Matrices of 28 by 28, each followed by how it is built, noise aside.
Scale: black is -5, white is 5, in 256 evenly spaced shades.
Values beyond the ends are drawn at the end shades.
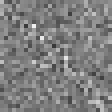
banded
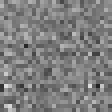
low rank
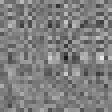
low rank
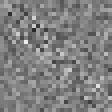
banded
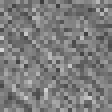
Toeplitz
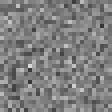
noise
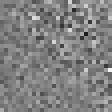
upper triangular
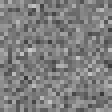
noise
